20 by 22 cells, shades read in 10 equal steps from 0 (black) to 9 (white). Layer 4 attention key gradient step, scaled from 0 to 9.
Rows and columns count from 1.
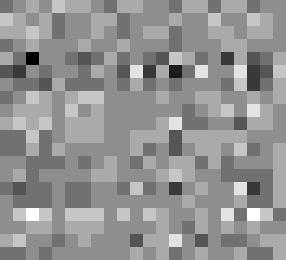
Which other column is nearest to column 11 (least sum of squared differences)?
16
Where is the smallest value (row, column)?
5, 3
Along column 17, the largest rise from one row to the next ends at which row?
2
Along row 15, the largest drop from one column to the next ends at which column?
20
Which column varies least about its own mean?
9
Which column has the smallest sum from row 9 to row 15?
1
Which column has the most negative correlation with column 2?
19
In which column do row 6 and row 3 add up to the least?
14
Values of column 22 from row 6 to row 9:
7 6 6 5
